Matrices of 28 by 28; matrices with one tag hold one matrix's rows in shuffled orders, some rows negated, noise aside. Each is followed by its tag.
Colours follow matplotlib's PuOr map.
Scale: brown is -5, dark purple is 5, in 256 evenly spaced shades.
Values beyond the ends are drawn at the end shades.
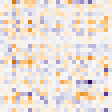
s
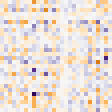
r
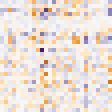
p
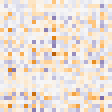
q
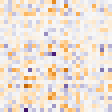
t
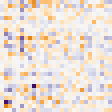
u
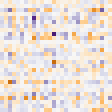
q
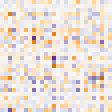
q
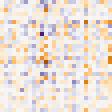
p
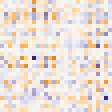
r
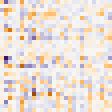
u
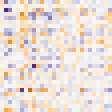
u
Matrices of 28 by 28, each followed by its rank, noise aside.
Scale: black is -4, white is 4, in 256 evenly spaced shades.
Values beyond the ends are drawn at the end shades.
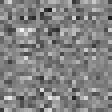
four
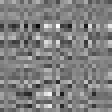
two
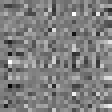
four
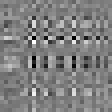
one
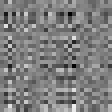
two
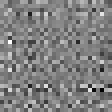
three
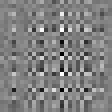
one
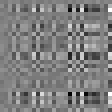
one
